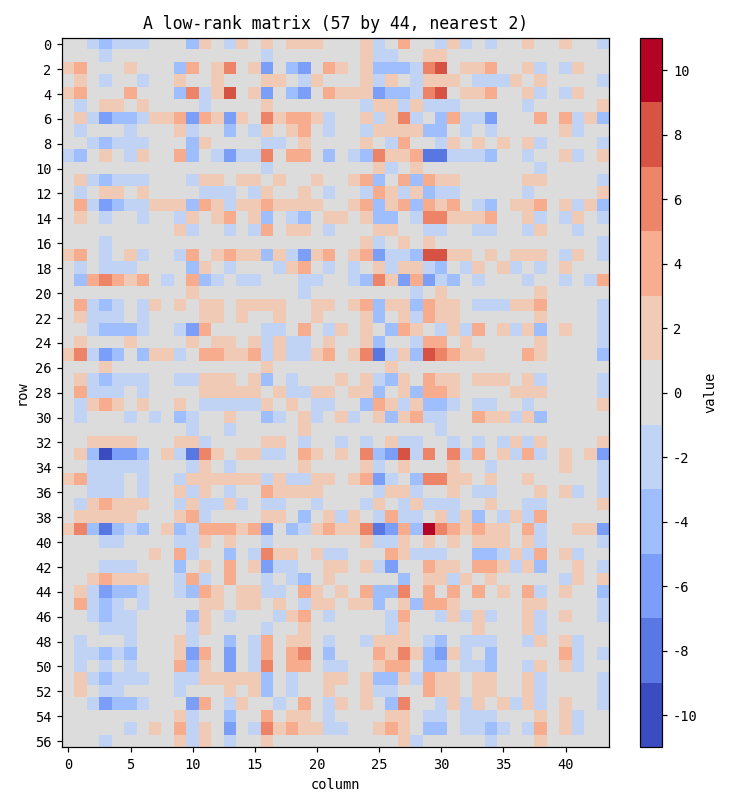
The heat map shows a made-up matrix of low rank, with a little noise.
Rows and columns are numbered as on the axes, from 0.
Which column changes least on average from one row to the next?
39
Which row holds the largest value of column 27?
33
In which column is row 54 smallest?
13
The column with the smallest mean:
3
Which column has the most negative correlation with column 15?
25
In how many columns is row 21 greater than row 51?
14
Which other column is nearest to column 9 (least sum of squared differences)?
18
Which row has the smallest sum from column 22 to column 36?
9
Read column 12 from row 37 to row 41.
-2 0 4 0 0
